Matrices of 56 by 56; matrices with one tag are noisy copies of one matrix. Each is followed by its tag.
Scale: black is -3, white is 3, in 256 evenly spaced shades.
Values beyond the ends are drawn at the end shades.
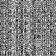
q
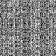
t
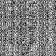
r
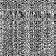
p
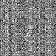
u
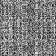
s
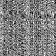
p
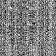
r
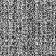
s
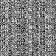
u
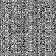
u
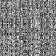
t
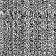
p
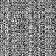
u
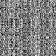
t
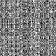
t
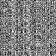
q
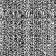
p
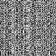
q
